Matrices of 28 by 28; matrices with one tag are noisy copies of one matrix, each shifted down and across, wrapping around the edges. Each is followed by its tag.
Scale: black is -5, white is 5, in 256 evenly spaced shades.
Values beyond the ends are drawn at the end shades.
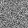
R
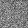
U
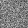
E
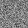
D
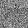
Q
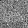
Q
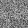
Q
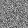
D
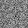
U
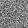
E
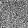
Q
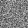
E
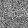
Q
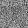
Q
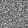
E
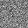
U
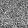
Q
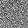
D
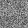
Q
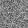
R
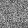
Q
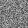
E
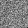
E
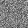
U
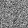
U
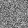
R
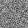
R
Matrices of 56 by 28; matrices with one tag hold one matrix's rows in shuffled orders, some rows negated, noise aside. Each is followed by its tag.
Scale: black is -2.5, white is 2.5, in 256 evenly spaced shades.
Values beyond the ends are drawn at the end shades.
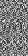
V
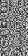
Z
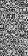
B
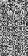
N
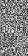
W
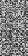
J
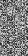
N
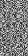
V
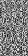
V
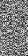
N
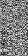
N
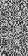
Z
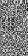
W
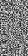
Z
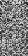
J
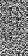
J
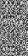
W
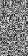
N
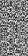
N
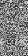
B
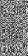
W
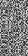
Z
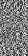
V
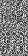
V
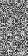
N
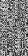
N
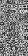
B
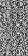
V
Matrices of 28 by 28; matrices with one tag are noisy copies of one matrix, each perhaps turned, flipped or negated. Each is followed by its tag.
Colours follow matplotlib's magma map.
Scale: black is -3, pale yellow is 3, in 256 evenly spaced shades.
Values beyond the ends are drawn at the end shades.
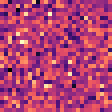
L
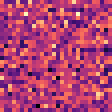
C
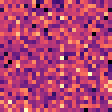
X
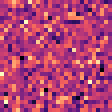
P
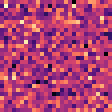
P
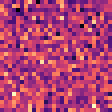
C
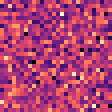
L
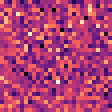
L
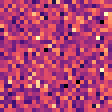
L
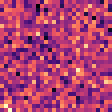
X
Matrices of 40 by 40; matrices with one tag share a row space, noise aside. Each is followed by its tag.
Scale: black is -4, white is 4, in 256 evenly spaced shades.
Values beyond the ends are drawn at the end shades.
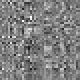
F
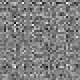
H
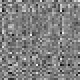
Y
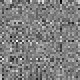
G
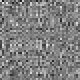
G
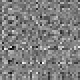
Y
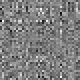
G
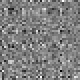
Y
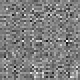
H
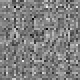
H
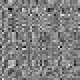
Y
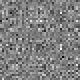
G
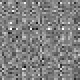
Y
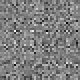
H
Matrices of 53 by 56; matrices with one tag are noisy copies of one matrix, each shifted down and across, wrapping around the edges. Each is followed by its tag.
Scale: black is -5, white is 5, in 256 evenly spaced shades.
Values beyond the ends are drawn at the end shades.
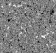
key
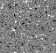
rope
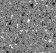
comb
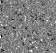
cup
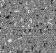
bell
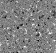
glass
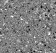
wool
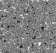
comb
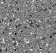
glass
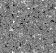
rope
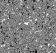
key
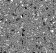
cup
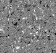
bell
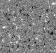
bell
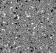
glass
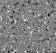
glass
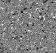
glass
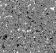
key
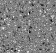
cup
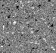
comb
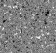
key
